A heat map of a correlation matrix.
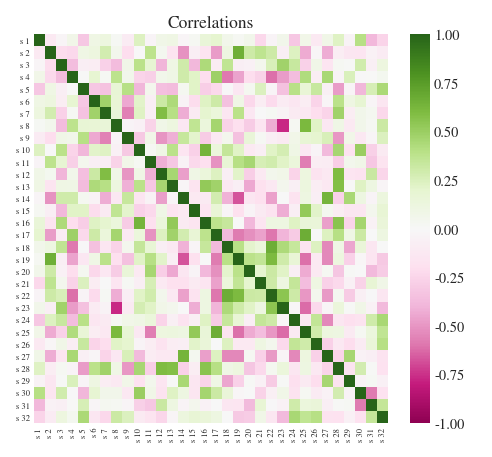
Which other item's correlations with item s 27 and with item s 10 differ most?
s 16
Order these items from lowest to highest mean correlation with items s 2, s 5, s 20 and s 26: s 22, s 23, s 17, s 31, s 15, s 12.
s 17, s 12, s 23, s 31, s 15, s 22
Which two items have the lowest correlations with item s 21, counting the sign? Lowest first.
s 17, s 25
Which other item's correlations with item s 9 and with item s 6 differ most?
s 7
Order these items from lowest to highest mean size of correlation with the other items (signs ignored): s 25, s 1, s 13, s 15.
s 1, s 15, s 13, s 25
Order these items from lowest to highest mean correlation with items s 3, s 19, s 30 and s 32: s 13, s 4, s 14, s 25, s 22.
s 4, s 25, s 14, s 13, s 22
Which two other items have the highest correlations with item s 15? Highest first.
s 25, s 8
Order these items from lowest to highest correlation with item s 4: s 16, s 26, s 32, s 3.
s 3, s 16, s 26, s 32
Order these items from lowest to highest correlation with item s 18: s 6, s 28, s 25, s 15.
s 6, s 25, s 15, s 28
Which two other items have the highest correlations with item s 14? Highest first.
s 27, s 29
